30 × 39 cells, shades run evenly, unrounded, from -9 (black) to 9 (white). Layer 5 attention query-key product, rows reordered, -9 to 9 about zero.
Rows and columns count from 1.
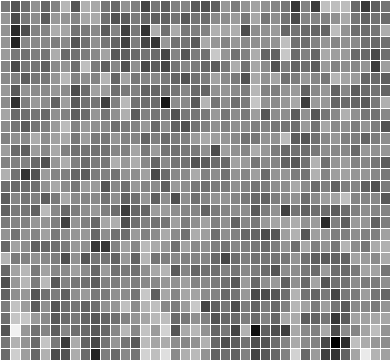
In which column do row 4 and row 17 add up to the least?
16
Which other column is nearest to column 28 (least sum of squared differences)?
27
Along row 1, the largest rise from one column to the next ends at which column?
33
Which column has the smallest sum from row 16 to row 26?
26
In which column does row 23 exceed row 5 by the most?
17
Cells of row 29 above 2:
10
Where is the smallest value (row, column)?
29, 34
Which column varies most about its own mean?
2
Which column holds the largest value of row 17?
35
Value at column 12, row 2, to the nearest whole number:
-3
